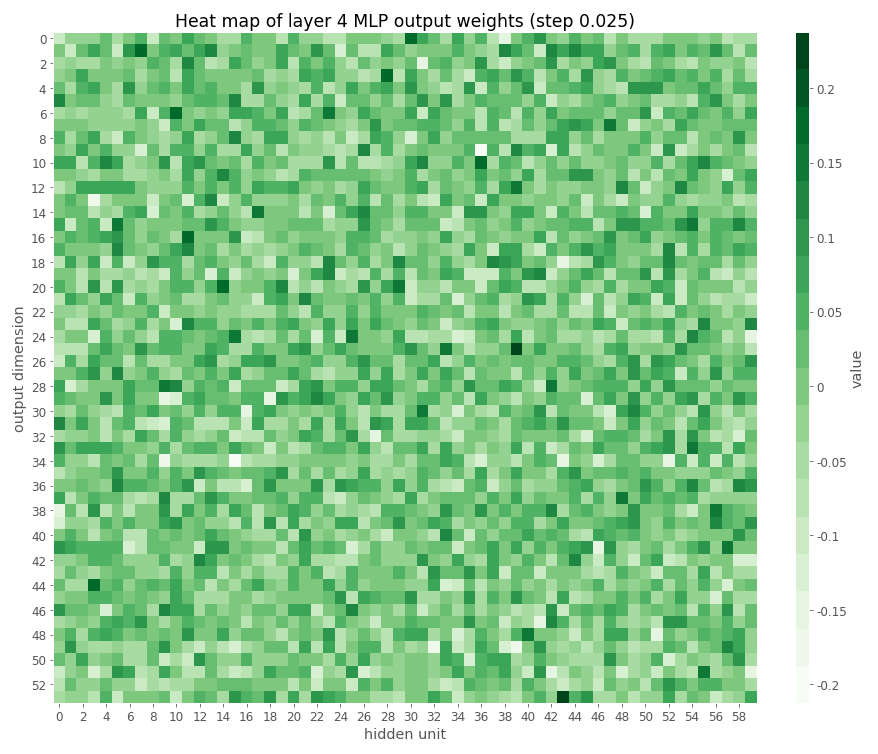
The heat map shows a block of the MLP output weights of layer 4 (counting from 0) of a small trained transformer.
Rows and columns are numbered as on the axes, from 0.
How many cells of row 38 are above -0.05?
47
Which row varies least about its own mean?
22
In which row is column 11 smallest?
13
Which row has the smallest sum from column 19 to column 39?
49
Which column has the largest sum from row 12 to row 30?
52
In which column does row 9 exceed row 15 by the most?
4
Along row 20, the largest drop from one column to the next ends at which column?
30
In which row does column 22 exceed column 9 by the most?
29
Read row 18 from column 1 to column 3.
0.075 -0.025 0.075
